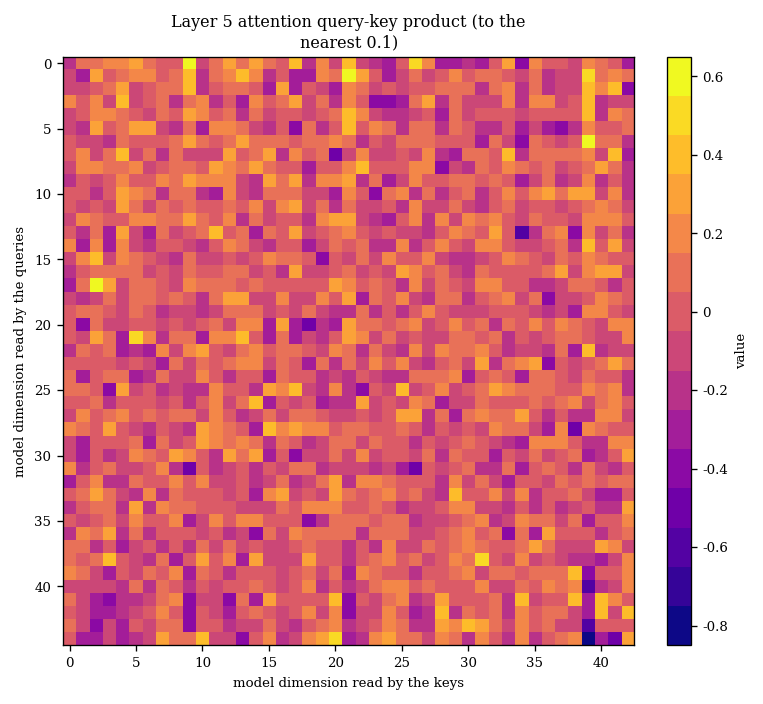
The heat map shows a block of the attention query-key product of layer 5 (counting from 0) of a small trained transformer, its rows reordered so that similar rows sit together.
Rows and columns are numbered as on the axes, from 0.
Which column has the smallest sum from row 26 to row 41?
39
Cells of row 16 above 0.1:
7
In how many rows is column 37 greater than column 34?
23
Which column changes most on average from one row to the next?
14
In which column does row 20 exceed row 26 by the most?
21
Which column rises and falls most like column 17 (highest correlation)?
15
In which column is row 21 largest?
5
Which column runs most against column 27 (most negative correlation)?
28
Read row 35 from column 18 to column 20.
-0.4 -0.2 0.1
